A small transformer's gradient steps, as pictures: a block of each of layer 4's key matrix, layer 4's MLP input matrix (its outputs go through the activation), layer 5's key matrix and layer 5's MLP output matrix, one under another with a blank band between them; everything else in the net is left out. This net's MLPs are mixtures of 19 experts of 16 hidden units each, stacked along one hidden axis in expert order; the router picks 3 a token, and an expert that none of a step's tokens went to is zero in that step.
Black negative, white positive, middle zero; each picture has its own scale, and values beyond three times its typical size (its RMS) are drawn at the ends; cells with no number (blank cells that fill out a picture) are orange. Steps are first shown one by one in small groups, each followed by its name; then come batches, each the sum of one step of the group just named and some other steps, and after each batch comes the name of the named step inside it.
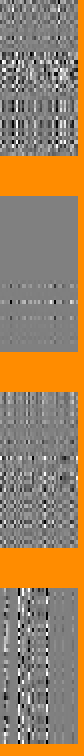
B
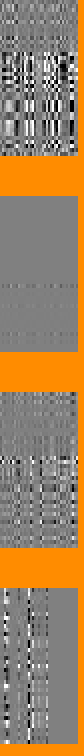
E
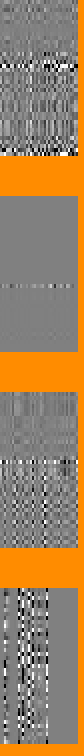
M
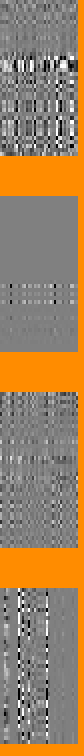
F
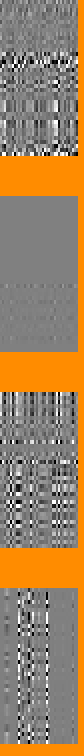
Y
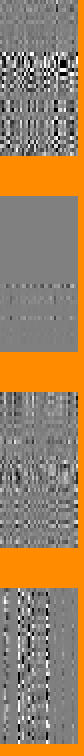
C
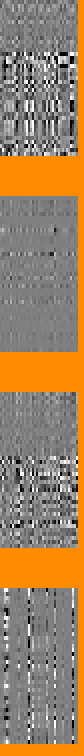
E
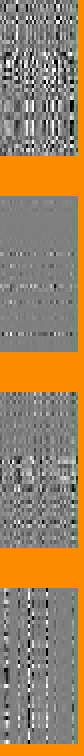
E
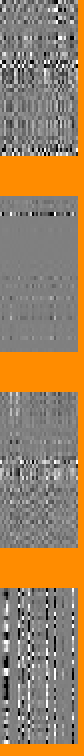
M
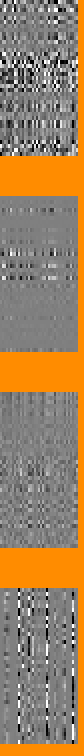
C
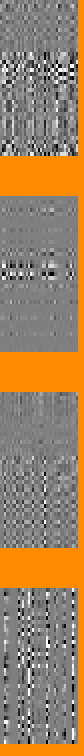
M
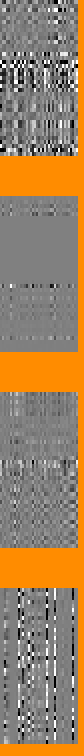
M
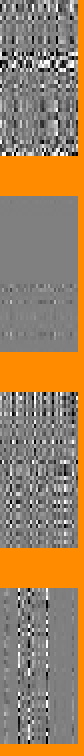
Y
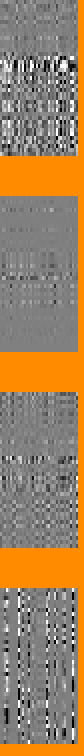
F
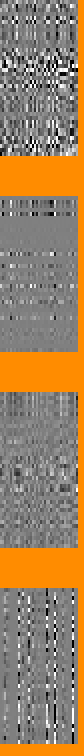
C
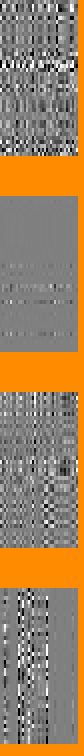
M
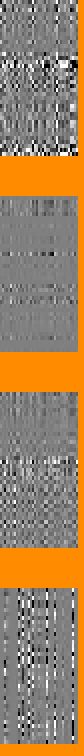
M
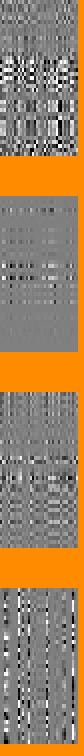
F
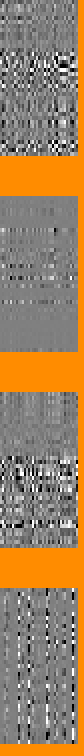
C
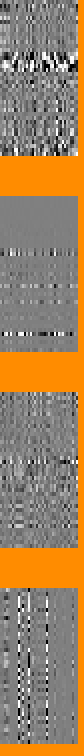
F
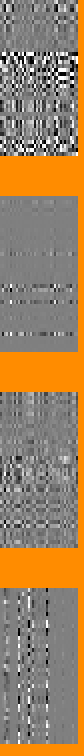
C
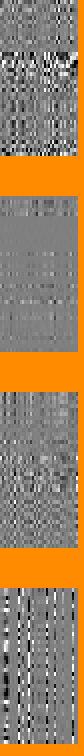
B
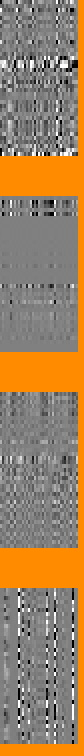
F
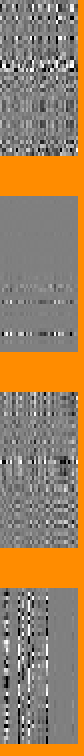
M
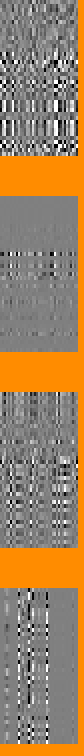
Y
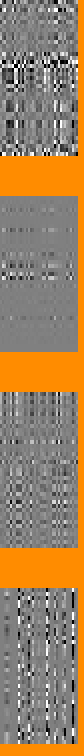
Y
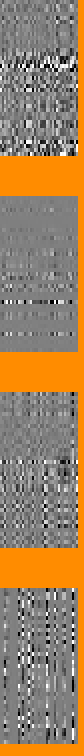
M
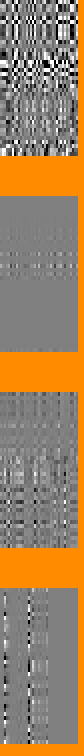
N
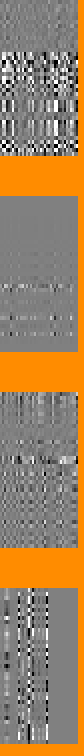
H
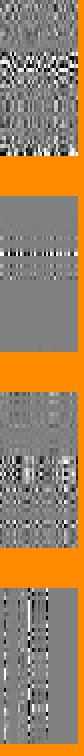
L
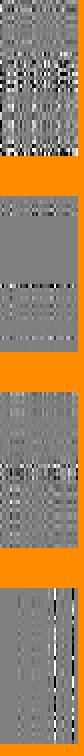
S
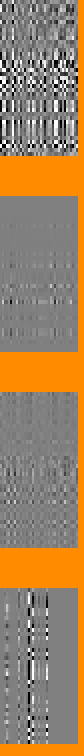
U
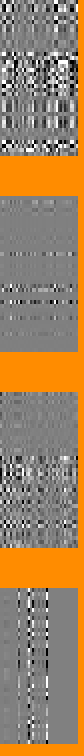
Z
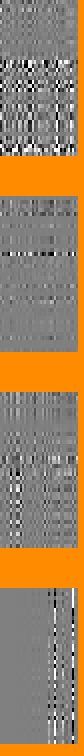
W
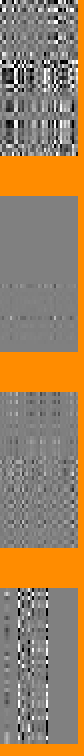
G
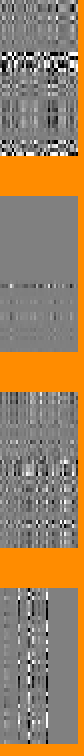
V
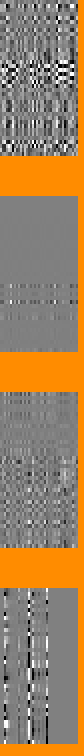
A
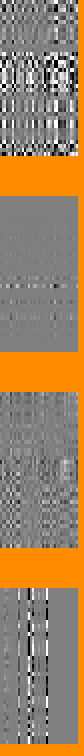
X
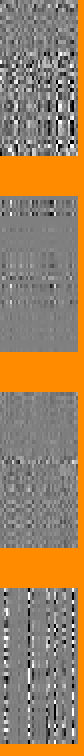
A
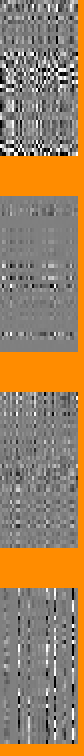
S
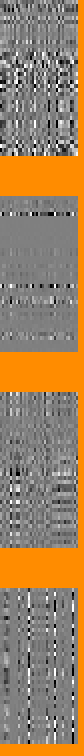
S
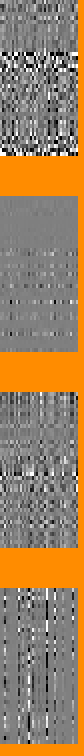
V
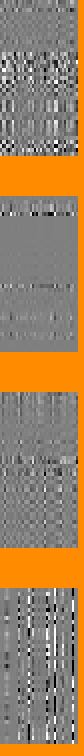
H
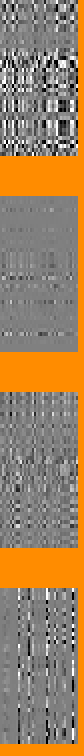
X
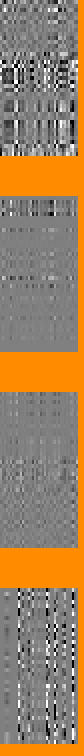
G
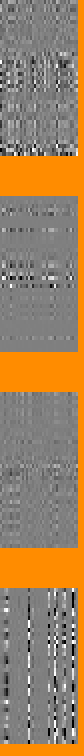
S
